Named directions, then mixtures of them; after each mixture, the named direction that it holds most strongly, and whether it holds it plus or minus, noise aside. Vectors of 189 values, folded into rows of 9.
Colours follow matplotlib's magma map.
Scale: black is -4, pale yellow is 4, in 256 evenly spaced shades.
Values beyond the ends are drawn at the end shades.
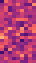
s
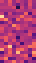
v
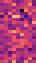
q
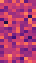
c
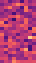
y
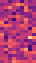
y, plus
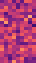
c, minus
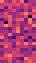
c, plus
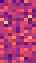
c, minus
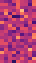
q, minus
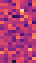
q, minus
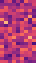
c, minus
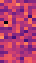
c, plus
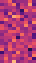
q, plus
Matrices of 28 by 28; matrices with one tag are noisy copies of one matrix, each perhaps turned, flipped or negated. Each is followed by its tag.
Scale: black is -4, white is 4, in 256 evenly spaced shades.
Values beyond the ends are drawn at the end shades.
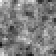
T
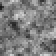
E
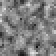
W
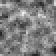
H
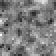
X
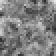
T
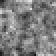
T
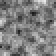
X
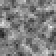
W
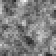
E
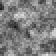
E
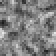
W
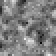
E
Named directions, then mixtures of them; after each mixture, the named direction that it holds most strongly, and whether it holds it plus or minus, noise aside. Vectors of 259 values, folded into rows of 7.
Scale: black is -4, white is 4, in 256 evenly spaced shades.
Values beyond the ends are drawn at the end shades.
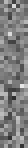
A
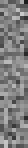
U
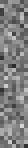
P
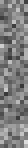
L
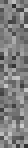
P, plus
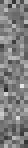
L, minus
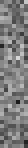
L, minus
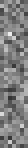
P, plus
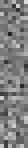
U, minus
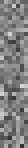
A, plus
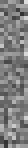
U, minus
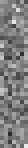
L, plus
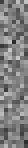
L, minus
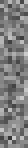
U, minus
